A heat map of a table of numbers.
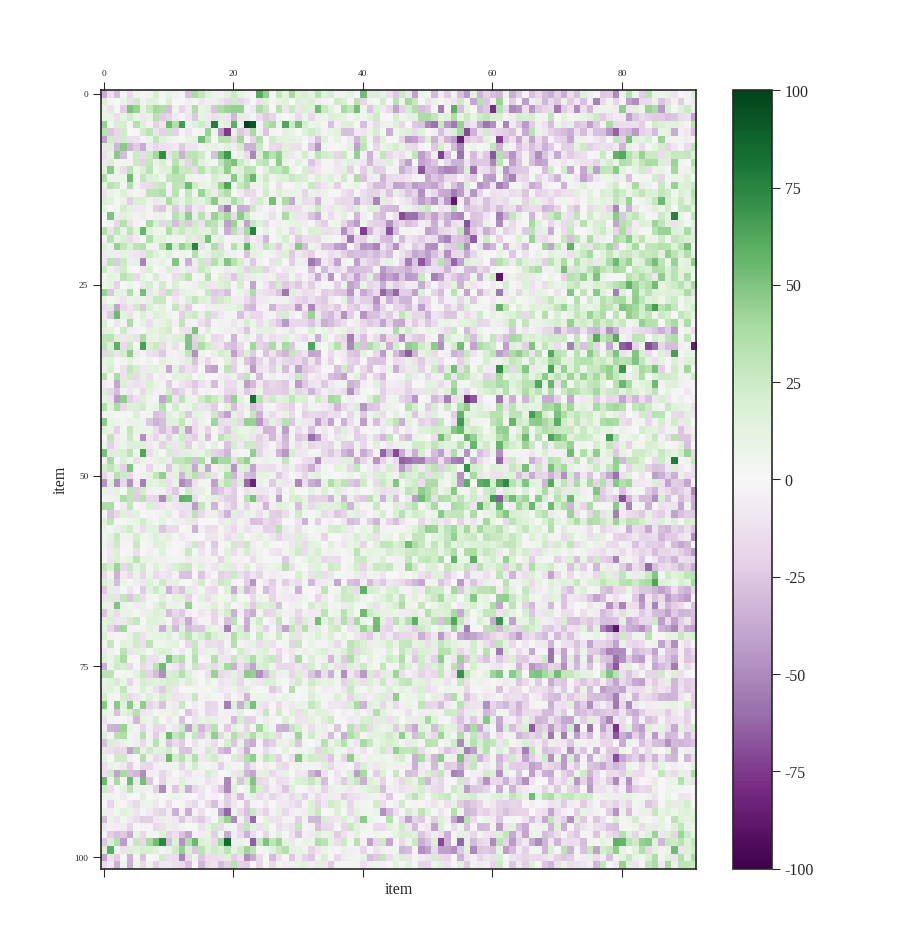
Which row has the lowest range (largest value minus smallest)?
93
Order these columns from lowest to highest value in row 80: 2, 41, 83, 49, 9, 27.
9, 27, 83, 41, 49, 2
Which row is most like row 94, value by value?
15
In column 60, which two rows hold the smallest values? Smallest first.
2, 8
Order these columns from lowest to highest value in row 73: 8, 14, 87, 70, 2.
87, 70, 2, 8, 14
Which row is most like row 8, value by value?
98
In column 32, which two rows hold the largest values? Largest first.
33, 29
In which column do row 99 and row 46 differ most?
57
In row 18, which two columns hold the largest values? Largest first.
23, 6
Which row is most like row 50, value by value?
75
